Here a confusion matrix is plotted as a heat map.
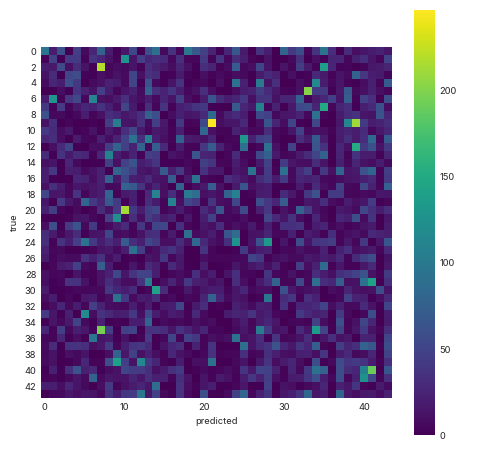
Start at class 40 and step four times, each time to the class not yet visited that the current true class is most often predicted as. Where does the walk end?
10
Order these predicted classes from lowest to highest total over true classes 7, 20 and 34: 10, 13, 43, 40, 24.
43, 24, 40, 13, 10
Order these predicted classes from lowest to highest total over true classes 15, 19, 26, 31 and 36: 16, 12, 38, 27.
12, 38, 27, 16
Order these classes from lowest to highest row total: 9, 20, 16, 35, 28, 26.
26, 28, 16, 20, 35, 9
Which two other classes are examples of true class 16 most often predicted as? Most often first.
19, 8
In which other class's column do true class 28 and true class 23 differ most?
18
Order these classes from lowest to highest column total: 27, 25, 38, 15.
15, 38, 25, 27
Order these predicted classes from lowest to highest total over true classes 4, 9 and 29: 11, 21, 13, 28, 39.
11, 28, 13, 39, 21
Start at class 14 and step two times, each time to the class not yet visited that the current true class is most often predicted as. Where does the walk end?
25
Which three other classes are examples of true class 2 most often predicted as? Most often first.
7, 35, 24
